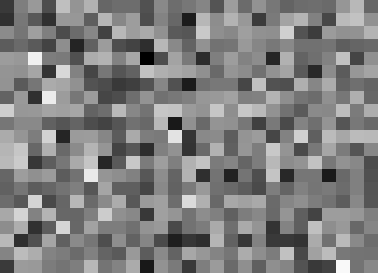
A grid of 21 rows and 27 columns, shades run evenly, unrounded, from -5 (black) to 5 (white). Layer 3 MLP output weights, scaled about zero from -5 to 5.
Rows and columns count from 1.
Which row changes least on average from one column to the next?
15
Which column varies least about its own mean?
16
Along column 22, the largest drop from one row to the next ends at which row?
12
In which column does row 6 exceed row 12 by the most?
11
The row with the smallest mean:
19
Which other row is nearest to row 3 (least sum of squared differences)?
20
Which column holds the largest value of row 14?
7
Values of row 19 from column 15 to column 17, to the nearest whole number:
-3 2 -1
